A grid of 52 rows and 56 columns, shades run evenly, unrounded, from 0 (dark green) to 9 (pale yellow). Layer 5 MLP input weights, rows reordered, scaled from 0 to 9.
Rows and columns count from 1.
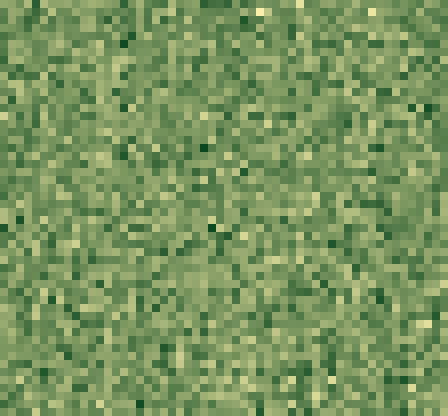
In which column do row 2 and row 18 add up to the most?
47
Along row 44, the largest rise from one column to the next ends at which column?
23
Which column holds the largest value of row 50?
40
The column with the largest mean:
14
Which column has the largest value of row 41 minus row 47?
54
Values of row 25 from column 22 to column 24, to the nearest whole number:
6 3 4
